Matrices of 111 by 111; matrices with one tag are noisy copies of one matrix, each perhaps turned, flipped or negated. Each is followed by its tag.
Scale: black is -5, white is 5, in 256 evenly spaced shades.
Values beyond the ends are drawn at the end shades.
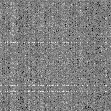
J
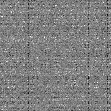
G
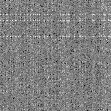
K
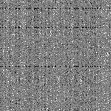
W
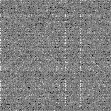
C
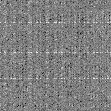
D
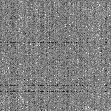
J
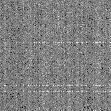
J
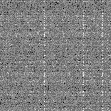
W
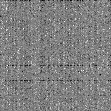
C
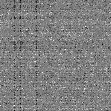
K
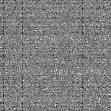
G
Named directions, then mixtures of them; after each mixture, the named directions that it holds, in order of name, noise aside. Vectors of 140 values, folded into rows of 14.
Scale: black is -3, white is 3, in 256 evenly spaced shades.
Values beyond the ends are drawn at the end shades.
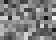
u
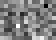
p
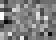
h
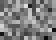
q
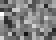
h, p, q.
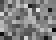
q.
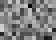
q.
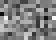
h, u.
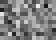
h, p, q.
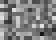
h, p, u.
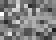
h, q.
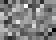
h, q, u.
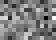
u.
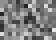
p, q.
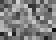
q.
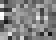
h.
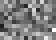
q, u.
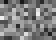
h, p, u.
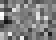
h.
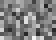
p, q.
